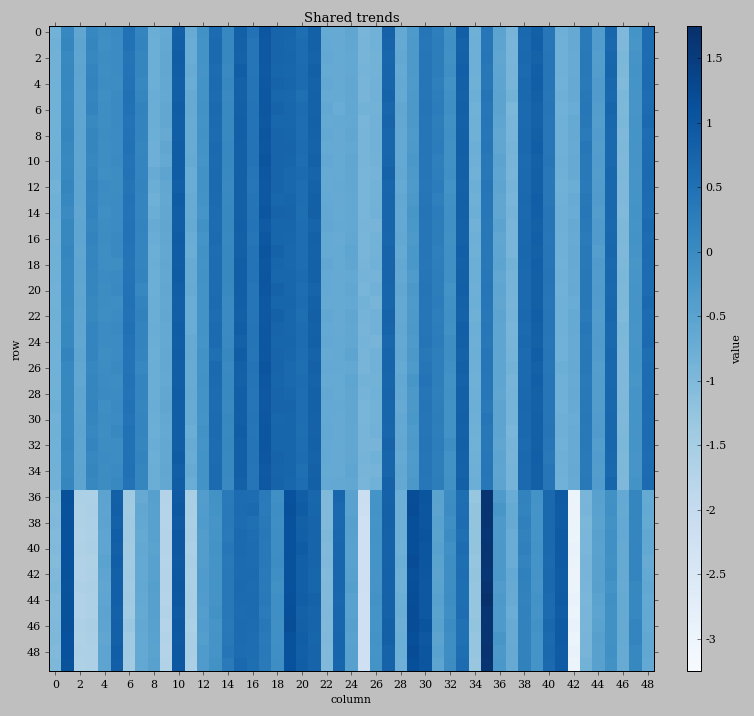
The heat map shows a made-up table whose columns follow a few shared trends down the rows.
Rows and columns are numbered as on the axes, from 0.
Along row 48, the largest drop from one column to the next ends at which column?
42
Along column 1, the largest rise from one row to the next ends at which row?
36
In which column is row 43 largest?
35
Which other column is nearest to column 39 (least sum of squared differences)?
18
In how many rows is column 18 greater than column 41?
36
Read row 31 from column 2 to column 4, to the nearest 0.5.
-0.5 0 0
